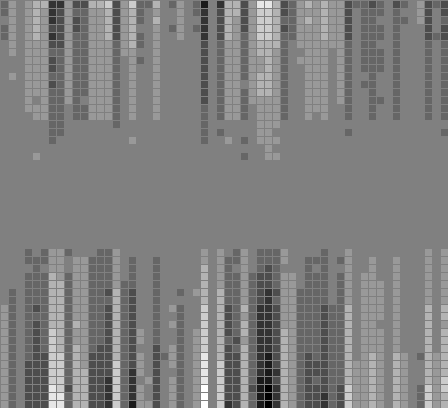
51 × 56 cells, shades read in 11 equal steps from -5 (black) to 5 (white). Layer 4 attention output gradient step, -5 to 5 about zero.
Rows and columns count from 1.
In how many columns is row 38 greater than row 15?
17
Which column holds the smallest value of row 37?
34
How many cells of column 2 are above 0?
8
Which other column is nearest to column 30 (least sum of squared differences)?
6
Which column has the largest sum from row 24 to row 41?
26
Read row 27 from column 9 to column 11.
0 0 0
